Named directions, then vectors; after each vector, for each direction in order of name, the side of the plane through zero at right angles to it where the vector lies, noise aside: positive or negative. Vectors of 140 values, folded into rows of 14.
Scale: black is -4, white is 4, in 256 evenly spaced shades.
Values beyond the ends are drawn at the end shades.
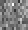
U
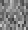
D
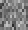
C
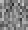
positive, negative, negative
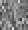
positive, positive, negative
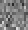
negative, positive, negative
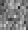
positive, positive, positive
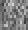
positive, positive, positive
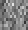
positive, positive, positive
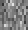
positive, positive, positive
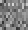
positive, negative, positive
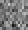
positive, negative, positive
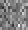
positive, negative, positive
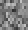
positive, negative, positive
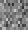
negative, positive, negative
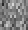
positive, positive, positive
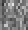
positive, positive, positive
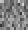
positive, negative, negative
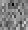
negative, negative, negative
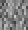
positive, positive, positive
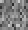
positive, negative, negative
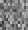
positive, negative, positive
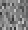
positive, positive, negative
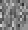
negative, positive, positive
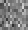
positive, negative, positive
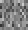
positive, negative, negative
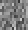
negative, negative, positive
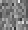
positive, positive, negative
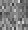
positive, positive, negative
